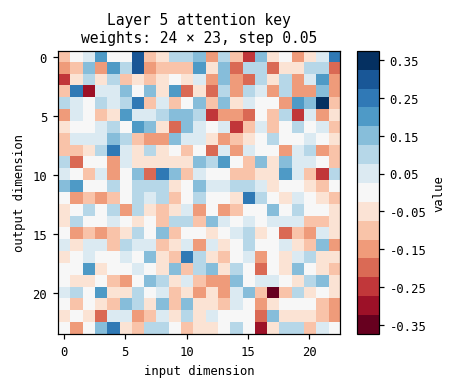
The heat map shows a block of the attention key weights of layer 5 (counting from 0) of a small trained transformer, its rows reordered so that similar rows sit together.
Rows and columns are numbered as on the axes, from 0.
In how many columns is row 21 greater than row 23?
7
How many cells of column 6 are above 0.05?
11
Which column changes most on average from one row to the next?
9
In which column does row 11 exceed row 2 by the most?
0
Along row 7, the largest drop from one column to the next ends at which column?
6
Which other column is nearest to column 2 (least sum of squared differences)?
20
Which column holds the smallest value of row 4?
18
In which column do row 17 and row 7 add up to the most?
10
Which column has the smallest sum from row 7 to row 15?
21
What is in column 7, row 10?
-0.2
